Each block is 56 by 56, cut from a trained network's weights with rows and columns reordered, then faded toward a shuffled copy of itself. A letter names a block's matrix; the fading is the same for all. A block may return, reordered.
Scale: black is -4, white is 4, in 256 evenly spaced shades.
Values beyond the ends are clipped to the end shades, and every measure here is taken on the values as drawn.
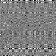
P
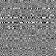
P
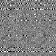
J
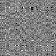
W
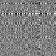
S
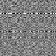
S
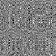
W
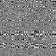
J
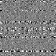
J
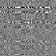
J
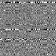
P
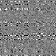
J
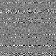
J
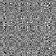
W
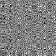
W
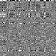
J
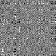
W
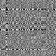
S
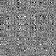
W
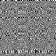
P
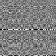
S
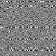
P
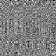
W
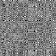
W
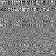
P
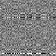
S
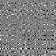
J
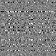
J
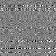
J
